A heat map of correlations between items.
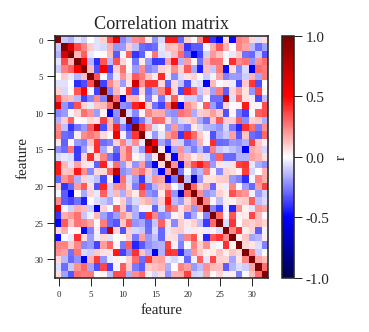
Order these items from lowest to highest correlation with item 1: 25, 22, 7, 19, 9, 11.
22, 9, 7, 11, 19, 25
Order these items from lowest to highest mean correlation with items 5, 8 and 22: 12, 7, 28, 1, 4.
4, 7, 1, 28, 12
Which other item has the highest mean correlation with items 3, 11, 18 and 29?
9
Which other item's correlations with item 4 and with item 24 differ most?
30
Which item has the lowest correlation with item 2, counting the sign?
21
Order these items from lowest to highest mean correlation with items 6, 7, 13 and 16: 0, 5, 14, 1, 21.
1, 14, 0, 21, 5
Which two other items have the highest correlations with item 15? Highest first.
14, 6
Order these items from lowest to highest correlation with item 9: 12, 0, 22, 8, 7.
22, 7, 8, 12, 0
